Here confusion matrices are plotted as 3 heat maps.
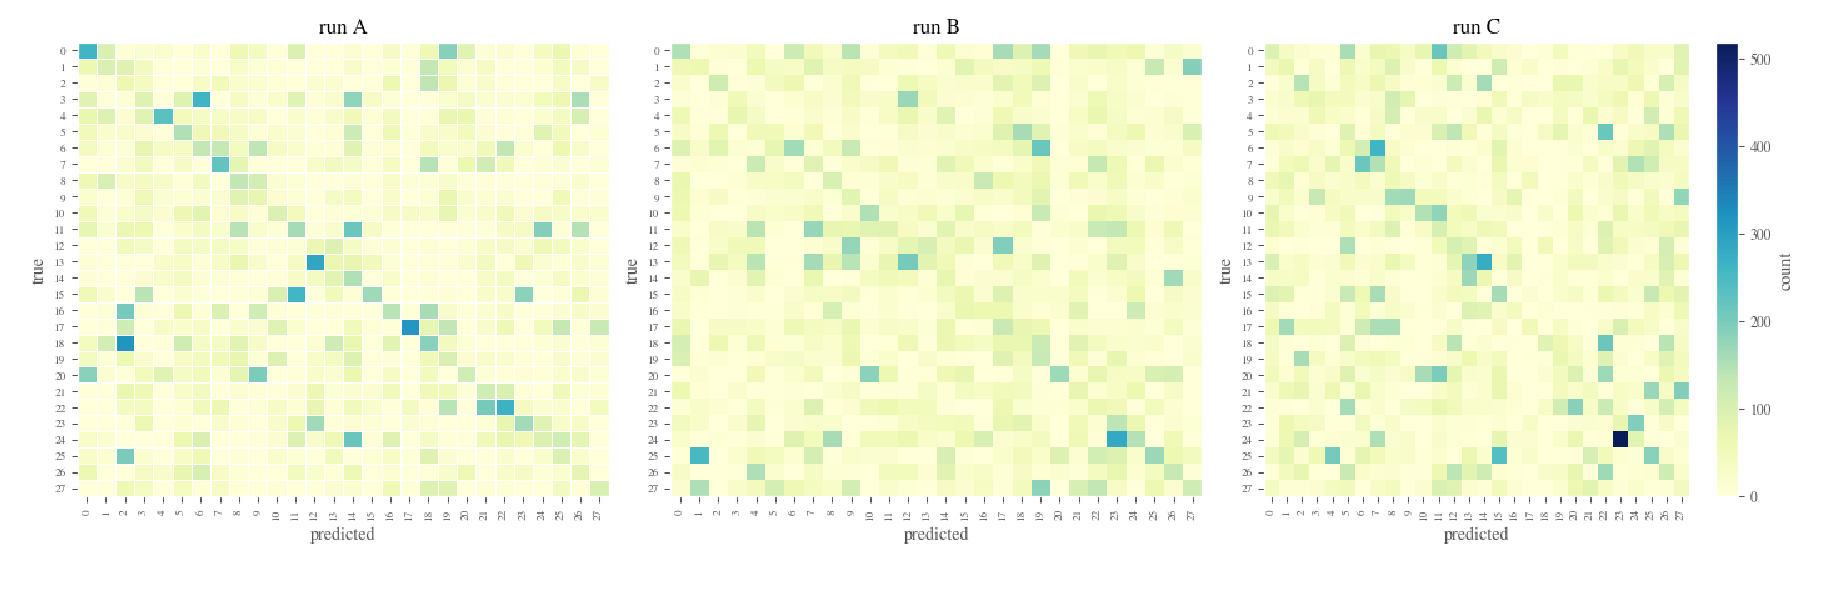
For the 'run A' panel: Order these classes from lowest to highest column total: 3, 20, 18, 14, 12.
20, 12, 3, 18, 14
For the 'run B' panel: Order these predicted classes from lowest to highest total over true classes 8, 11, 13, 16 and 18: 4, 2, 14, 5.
5, 2, 14, 4
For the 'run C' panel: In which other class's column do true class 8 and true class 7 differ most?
6
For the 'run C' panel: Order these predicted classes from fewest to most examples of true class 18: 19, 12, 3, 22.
3, 19, 12, 22
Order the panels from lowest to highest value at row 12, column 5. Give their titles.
run B, run A, run C
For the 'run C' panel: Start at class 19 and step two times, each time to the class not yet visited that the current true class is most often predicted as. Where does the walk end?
14
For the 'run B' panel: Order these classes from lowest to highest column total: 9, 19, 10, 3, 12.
3, 10, 12, 9, 19
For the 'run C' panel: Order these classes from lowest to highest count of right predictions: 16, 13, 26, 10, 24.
16, 24, 26, 10, 13
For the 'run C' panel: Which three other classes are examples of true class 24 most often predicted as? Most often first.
23, 7, 2
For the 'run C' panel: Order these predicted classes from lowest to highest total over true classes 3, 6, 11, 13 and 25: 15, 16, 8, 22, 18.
18, 16, 22, 8, 15
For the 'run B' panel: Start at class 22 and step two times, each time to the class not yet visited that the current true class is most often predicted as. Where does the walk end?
4
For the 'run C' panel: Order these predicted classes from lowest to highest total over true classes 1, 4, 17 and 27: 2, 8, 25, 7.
2, 25, 7, 8
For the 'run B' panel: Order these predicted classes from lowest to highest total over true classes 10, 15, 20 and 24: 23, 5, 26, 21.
5, 21, 26, 23
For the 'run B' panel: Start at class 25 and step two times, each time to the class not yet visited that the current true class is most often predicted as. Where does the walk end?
27
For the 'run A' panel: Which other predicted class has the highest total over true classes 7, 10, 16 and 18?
2
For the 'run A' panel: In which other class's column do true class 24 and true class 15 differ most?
14
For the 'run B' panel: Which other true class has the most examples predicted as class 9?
12
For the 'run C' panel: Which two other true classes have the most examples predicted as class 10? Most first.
20, 0
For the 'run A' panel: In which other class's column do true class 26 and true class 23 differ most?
12
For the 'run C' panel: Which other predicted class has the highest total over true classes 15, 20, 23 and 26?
22
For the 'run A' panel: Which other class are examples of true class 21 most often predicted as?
22
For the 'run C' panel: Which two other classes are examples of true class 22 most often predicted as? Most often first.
20, 5
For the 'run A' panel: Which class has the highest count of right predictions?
17
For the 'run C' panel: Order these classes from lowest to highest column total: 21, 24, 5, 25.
21, 24, 25, 5
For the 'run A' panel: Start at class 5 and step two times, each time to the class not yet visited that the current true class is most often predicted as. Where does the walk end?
13
